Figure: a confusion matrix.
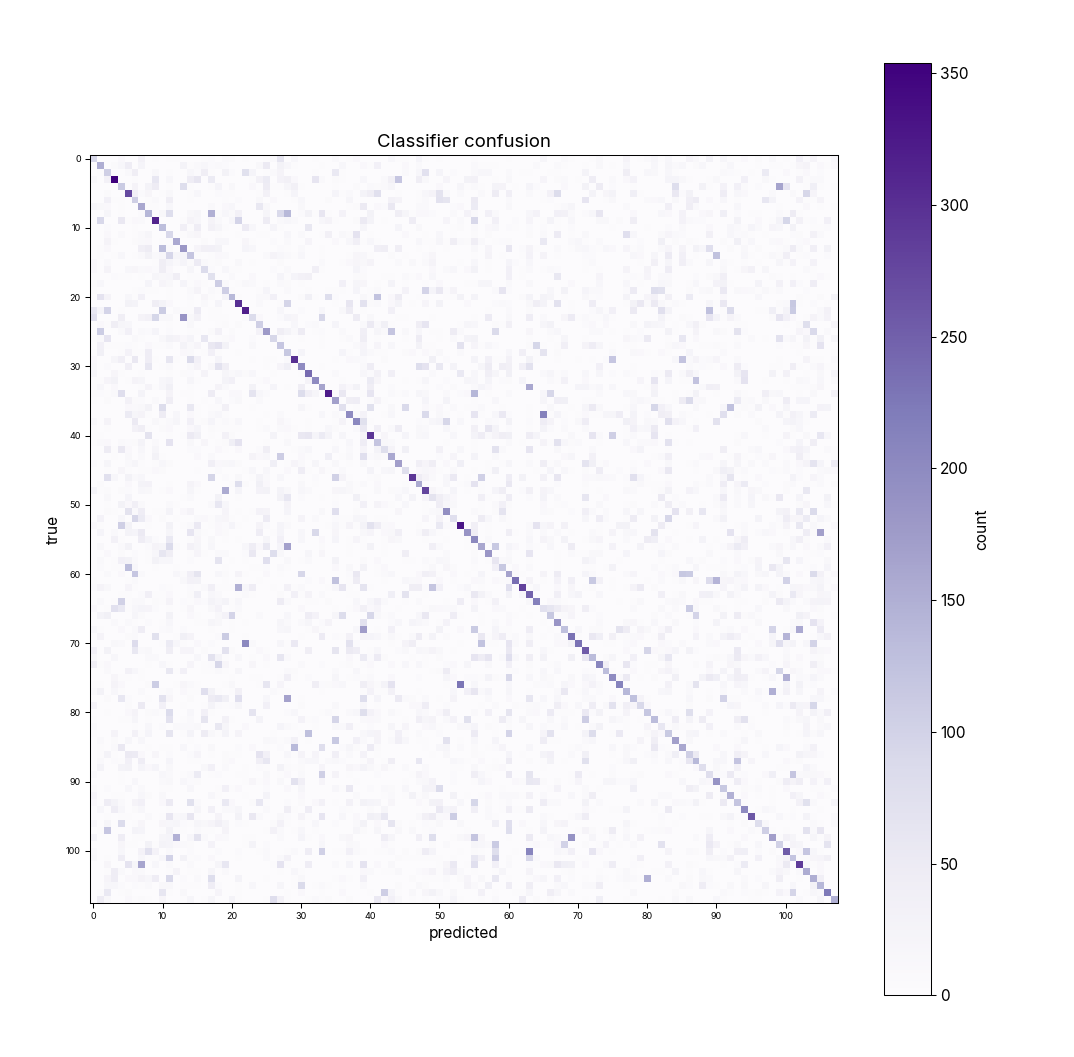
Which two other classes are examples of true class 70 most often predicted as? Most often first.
22, 56
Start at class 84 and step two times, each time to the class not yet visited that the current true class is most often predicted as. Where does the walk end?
86
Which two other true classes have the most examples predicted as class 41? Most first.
20, 5
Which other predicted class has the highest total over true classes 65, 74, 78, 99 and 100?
63
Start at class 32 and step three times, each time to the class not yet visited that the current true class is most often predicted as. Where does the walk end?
55
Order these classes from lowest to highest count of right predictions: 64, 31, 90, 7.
7, 90, 64, 31
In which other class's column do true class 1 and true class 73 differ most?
18
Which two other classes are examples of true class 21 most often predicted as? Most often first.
101, 28
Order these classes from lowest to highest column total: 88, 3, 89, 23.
88, 23, 3, 89
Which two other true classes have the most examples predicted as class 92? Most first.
36, 22
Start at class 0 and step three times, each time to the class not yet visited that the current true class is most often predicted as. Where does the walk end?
4
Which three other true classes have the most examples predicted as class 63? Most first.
100, 33, 101
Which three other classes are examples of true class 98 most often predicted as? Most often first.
69, 12, 55
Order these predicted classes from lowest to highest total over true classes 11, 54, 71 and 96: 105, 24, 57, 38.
57, 24, 38, 105
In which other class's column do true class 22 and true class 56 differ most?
28
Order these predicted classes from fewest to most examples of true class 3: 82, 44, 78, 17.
82, 78, 17, 44
